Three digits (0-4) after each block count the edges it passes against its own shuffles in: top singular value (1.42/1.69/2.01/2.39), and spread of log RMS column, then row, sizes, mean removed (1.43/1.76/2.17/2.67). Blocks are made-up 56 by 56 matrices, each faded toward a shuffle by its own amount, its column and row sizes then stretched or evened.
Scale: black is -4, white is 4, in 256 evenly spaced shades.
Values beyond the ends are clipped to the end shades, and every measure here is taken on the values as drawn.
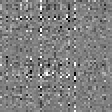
3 4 3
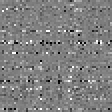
2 1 4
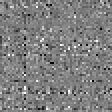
2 1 4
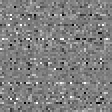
1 1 4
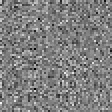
3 2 0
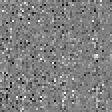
0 2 0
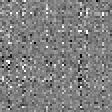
2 4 2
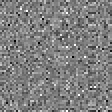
3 0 1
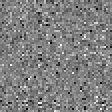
2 1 1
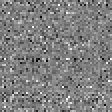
2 0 3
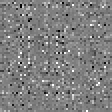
2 2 2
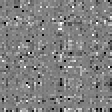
3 2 4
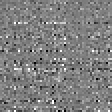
1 2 4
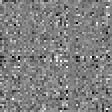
1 4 3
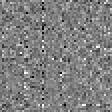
3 2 1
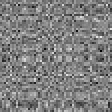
4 0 3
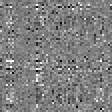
3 3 2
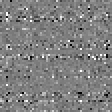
1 1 4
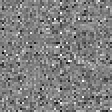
2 2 2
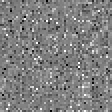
2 1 0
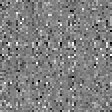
3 3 1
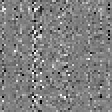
3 4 1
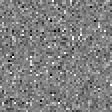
2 1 0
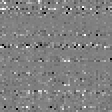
1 0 4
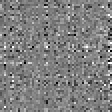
1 4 3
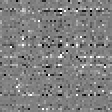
3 2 4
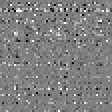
1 1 4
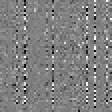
4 4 1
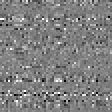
3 1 4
